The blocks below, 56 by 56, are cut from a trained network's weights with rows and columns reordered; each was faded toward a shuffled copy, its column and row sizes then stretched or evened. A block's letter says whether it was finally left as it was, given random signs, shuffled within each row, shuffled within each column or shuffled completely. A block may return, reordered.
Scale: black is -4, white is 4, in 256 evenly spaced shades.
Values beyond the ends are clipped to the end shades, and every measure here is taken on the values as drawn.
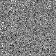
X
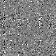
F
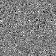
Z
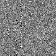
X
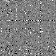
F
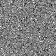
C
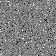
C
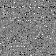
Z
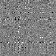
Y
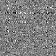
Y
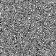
X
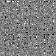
F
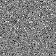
Z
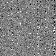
X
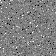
C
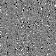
X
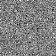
F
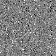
X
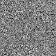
F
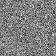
X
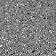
Z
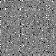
Y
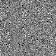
X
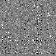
F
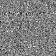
Z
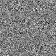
Z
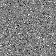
C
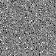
X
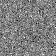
C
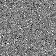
C
